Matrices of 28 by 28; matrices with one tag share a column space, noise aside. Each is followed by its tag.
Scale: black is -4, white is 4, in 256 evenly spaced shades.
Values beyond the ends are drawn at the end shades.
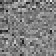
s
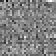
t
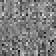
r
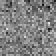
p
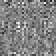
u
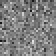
p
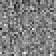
p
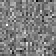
r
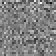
s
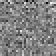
s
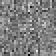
p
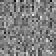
r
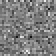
t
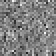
u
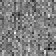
r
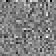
t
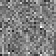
u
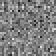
p
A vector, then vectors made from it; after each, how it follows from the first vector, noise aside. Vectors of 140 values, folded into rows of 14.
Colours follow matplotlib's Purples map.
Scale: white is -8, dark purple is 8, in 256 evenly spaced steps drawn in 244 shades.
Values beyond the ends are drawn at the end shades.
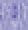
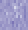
negated, partly zeroed.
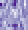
wrapped around, scaled up.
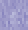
reversed, negated, shrunk.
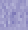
reversed, shrunk.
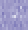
negated, partly zeroed.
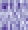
wrapped around, scaled up.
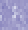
negated, partly zeroed.
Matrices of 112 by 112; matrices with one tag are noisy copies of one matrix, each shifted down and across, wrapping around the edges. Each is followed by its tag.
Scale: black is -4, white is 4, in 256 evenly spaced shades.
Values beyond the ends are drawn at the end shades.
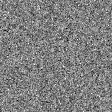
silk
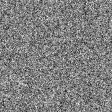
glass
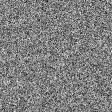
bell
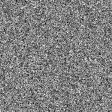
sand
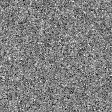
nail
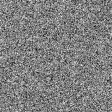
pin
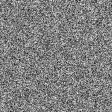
nail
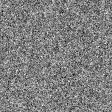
glass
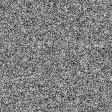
pin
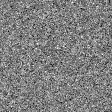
pin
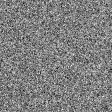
glass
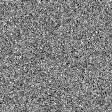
glass
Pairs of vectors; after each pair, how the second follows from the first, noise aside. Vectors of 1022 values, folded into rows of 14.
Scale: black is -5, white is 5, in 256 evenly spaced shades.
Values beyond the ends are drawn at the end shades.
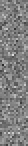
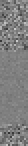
negated, partly zeroed.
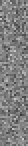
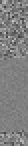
wrapped around, partly zeroed.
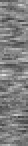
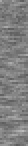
wrapped around, shrunk.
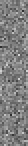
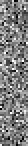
wrapped around, negated, scaled up.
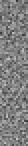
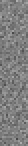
negated, shrunk.
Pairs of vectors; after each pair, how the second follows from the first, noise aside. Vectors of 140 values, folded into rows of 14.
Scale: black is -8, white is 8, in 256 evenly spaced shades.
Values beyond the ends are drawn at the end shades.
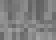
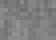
reversed, negated, shrunk.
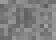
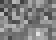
wrapped around, negated, scaled up.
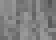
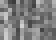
reversed, negated, scaled up.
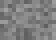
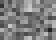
reversed, negated, scaled up.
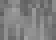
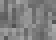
wrapped around, negated.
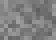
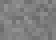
reversed, negated, shrunk.
